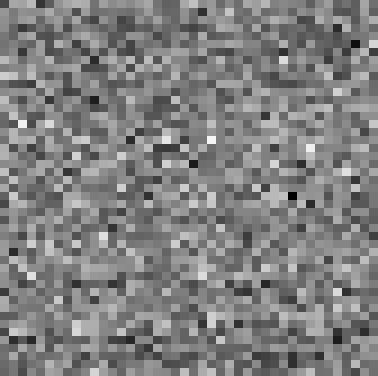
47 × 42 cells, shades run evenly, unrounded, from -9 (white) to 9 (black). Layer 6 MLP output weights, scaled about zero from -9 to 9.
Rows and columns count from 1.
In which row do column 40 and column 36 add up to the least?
39
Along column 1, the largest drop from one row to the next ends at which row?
38
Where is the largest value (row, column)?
25, 33
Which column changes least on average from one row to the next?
37
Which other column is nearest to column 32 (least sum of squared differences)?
36
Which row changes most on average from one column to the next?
8
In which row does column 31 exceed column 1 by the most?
10
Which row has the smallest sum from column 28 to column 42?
14
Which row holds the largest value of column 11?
13
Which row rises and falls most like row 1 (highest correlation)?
26
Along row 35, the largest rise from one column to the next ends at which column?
5
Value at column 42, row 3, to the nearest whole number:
-3
